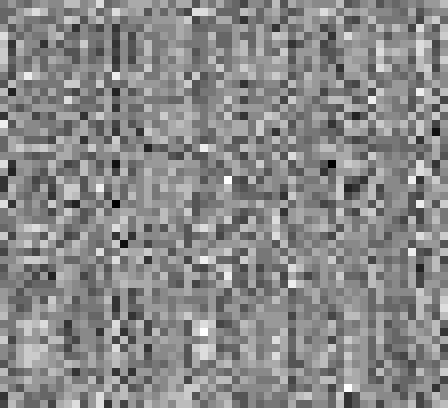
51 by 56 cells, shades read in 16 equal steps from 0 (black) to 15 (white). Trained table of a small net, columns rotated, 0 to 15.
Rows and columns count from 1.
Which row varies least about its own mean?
37
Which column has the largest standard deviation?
15
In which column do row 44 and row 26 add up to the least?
9
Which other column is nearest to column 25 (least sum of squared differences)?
4
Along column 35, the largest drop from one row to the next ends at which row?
31
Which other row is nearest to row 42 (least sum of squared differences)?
44
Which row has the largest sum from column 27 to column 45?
45
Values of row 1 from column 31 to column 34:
4 8 8 6
